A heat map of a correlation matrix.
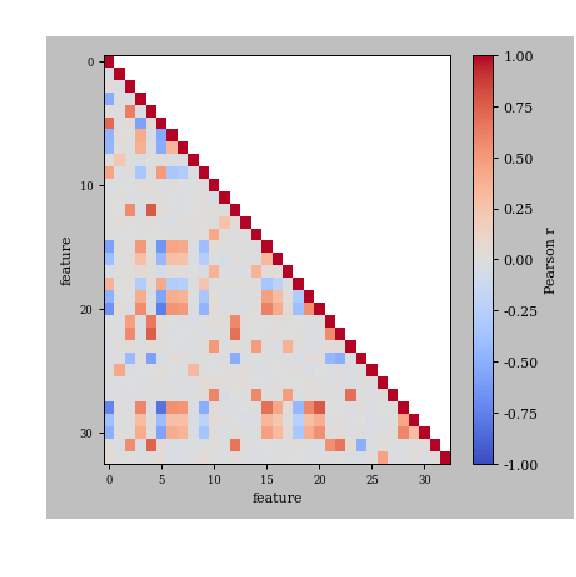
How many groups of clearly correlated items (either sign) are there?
6
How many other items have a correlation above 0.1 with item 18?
3
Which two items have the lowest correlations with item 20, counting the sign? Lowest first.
5, 0
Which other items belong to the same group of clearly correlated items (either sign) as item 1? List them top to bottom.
8, 25
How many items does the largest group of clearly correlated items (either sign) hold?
14
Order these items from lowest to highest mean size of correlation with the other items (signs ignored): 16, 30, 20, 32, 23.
32, 23, 16, 30, 20
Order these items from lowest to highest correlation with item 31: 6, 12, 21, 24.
24, 6, 21, 12
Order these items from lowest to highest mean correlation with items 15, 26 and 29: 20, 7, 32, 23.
23, 32, 7, 20
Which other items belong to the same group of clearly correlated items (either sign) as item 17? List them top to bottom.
10, 14, 23, 27
